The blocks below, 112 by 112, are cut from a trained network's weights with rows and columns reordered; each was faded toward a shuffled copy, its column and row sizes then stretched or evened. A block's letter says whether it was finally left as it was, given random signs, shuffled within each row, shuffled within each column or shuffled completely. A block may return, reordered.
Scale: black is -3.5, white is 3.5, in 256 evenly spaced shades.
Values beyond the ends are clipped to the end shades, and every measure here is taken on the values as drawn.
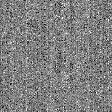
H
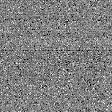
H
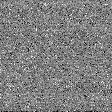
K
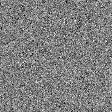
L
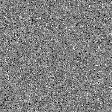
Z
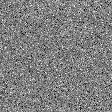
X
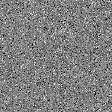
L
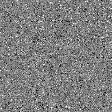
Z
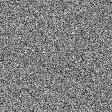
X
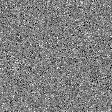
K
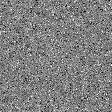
X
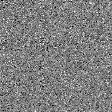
Z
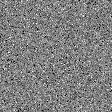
X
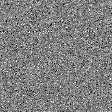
Z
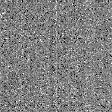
H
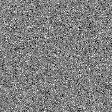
Z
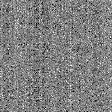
H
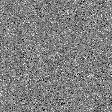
K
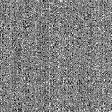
H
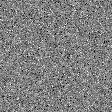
X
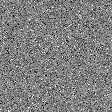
X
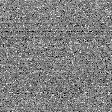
K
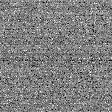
K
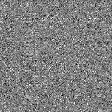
H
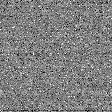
K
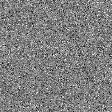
Z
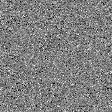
K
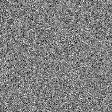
H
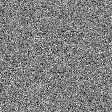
K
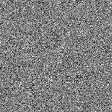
H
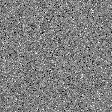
L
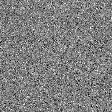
Z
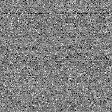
H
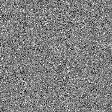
Z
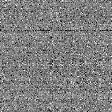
H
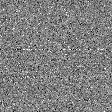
K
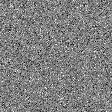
X
